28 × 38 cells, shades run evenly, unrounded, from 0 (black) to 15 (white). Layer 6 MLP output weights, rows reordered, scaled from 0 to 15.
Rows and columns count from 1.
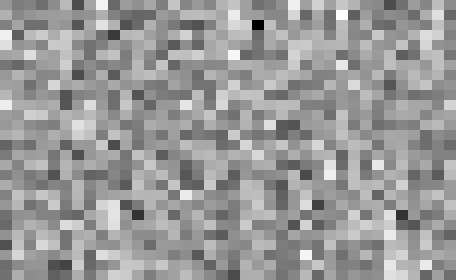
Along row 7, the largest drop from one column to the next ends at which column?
30
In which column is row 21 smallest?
27
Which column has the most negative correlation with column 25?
7
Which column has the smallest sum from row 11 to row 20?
24
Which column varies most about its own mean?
10
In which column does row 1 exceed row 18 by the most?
9
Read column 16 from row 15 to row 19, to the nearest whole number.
11 9 6 5 6
